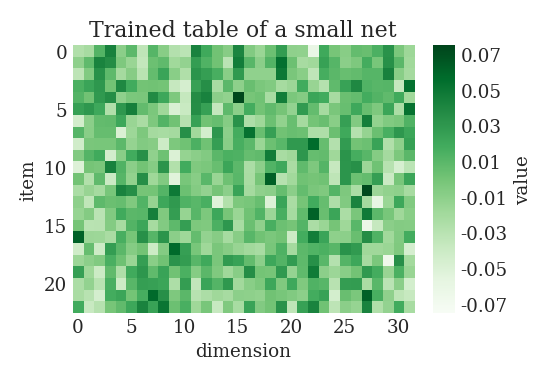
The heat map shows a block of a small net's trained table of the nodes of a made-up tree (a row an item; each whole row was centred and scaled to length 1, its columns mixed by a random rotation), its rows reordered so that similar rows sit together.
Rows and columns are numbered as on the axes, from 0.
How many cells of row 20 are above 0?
16
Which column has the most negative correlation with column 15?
6
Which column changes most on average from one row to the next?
27
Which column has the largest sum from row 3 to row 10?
25
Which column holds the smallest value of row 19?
2
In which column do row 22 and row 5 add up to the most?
5
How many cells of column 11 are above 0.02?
7
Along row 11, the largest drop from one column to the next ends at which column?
19
